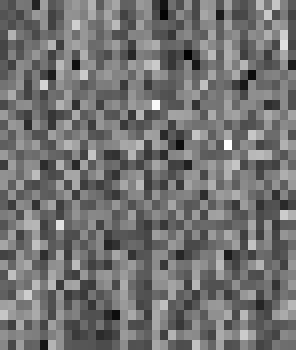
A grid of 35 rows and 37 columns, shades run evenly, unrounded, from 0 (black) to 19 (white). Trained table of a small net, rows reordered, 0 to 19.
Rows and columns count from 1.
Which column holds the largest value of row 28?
2
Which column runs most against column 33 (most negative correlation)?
21
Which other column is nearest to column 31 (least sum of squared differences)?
16
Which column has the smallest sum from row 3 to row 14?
22
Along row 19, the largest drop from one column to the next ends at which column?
19
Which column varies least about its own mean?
13
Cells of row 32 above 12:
7
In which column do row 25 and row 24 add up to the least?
14
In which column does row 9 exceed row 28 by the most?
6
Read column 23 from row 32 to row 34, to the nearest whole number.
5 4 9
